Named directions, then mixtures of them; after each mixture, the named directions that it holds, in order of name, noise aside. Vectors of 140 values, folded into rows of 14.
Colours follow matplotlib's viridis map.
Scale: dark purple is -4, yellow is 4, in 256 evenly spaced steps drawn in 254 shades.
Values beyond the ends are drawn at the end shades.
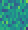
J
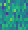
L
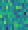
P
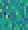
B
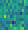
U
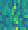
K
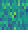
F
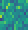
F, J, P.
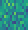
F, K, U.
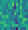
K.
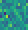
B, J, P.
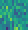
K, P, U.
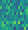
F, J, U.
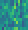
F, K.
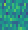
L, U.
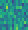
P.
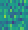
F, U.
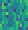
J, L.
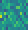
B, J, P.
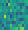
U.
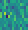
B.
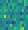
U.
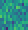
P, U.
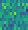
F.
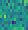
J, U.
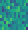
J, L.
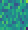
J.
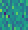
B.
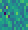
B.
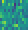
J, K, P.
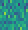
B, F, U.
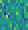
B.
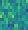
F, J, P.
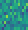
B, F, J.
